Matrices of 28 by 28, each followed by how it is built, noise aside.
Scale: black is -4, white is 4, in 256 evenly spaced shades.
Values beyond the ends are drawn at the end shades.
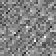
Hankel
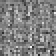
blocks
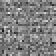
blocks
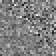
upper triangular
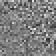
upper triangular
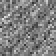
Hankel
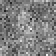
smooth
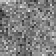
smooth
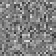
low rank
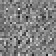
low rank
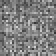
blocks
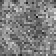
smooth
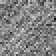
Hankel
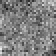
smooth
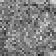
smooth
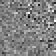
upper triangular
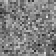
smooth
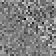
upper triangular
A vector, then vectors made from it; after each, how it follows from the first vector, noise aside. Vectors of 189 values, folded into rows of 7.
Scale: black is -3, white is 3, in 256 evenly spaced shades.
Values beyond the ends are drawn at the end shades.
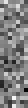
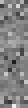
partly zeroed.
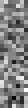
sign-scrambled.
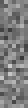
wrapped around, shrunk.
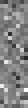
negated, partly zeroed.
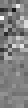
reversed, negated, partly zeroed.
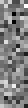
wrapped around, negated.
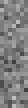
shrunk.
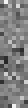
partly zeroed.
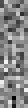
sign-scrambled.
